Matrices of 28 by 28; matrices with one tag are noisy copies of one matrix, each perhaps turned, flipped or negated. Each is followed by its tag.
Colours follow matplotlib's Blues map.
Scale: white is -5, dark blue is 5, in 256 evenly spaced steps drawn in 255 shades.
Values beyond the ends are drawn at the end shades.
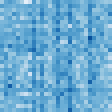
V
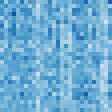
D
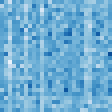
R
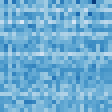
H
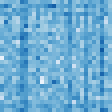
R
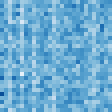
H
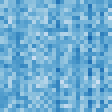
H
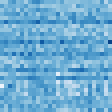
V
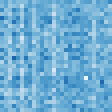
H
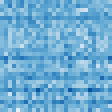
H
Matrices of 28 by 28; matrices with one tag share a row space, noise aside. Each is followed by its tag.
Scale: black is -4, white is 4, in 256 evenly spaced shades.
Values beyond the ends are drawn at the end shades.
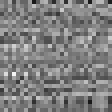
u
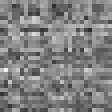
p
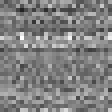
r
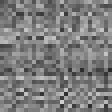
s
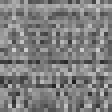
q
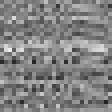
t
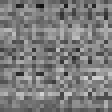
s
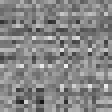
s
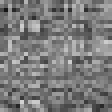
p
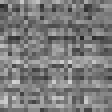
p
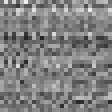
u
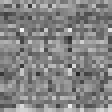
r
